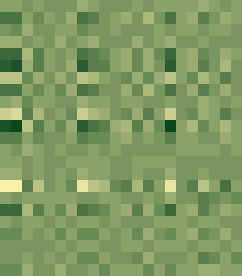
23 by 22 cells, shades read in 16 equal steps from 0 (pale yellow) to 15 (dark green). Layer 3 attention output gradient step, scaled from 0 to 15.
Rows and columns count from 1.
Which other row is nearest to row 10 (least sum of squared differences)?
7
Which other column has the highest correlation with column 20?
19
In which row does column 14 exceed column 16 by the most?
16
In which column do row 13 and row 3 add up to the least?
3
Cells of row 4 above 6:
16
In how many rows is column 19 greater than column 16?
8
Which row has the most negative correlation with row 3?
9
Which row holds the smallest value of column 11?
11
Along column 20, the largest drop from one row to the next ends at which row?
23
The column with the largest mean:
2
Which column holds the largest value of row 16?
21
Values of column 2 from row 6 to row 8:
14 4 11
